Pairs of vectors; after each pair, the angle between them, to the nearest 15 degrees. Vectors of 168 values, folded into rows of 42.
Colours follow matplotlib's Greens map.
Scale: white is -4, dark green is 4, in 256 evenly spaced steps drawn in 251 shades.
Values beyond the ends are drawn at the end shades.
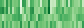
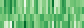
90 degrees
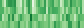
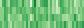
120 degrees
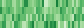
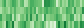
150 degrees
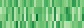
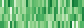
75 degrees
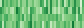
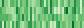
30 degrees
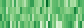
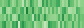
75 degrees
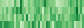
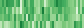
165 degrees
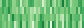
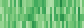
120 degrees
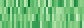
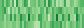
135 degrees
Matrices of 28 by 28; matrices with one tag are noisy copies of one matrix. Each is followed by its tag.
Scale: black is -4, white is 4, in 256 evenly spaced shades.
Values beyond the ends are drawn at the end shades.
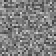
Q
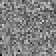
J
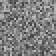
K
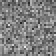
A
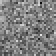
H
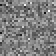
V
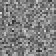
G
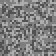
V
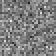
A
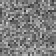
J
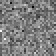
J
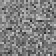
H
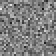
Q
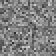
V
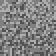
K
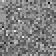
H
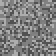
H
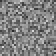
Q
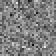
G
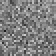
K
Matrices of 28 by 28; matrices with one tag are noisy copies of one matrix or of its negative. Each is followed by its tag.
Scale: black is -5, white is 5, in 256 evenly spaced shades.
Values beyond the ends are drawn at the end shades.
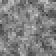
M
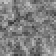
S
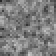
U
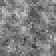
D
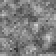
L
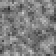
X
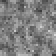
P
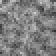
M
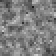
S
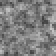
X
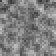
M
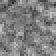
M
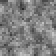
P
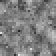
P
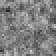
X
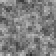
U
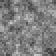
S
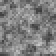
L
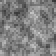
D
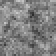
D
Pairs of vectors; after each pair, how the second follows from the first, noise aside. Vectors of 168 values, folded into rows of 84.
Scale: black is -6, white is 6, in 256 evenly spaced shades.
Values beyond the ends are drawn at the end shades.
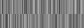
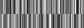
reversed, scaled up.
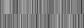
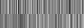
sign-scrambled.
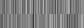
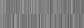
reversed, shrunk.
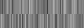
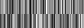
reversed, negated, scaled up.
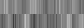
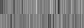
reversed, negated, partly zeroed.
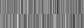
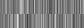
sign-scrambled.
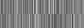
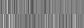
wrapped around, partly zeroed.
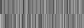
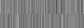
wrapped around, negated, shrunk.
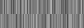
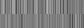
reversed, partly zeroed.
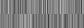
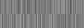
reversed, shrunk.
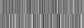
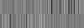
reversed, negated, partly zeroed.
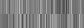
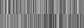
wrapped around.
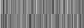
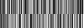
reversed, scaled up.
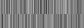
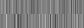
reversed, negated, partly zeroed.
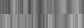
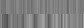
wrapped around, partly zeroed.
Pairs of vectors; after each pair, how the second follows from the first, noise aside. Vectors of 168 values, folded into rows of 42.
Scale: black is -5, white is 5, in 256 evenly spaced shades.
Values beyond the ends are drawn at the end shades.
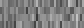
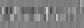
reversed, negated, partly zeroed.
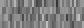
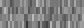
reversed.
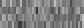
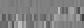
negated, partly zeroed.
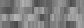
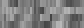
reversed.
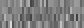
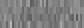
shrunk.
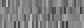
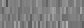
negated, shrunk.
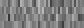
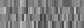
reversed, negated.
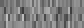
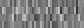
reversed, negated.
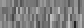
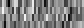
reversed, scaled up.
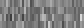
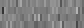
reversed, negated, partly zeroed.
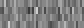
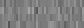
negated, shrunk.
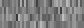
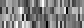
reversed, scaled up.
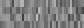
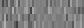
wrapped around, partly zeroed.
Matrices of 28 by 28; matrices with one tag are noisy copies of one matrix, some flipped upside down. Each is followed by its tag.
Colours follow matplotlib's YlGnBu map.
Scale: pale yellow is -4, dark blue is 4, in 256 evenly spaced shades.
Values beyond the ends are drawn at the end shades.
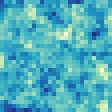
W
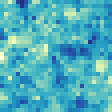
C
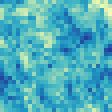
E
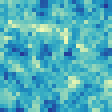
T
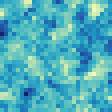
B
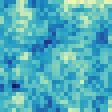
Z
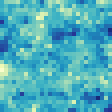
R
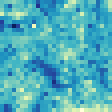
Z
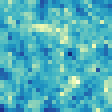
T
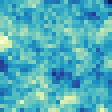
R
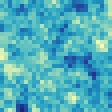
C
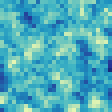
B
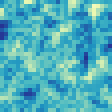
B
